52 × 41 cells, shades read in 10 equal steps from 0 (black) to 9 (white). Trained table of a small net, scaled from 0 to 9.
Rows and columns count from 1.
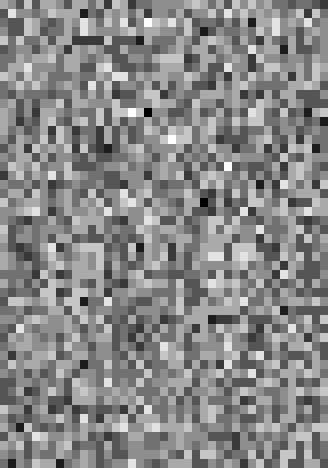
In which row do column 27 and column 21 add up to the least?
36
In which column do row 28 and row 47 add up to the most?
11
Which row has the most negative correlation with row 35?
24
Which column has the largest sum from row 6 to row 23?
6
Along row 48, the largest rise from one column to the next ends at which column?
4
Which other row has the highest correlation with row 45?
43
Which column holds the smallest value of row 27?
33
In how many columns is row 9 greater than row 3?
16
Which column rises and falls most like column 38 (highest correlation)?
2
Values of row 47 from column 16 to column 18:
7 3 6
